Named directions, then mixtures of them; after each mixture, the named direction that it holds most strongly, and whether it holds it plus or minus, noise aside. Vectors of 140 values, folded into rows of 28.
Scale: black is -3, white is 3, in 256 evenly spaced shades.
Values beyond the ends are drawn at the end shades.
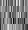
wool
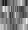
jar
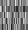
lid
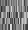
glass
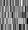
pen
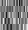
wool, minus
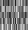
lid, minus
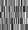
lid, plus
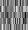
lid, minus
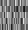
lid, plus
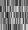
lid, minus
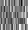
pen, minus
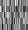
lid, plus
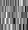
pen, plus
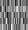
lid, minus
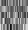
glass, minus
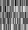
lid, minus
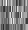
wool, minus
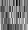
wool, minus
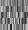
glass, minus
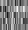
lid, minus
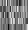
wool, minus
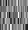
glass, plus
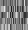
glass, minus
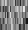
jar, minus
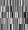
pen, plus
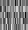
lid, minus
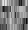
jar, minus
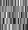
wool, plus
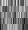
wool, plus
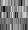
jar, minus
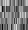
lid, plus
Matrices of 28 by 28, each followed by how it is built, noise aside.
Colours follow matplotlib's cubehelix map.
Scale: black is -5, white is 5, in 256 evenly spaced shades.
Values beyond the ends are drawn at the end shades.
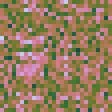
blocks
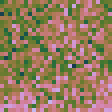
smooth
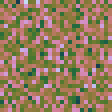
blocks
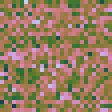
blocks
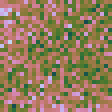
smooth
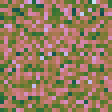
blocks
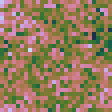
smooth
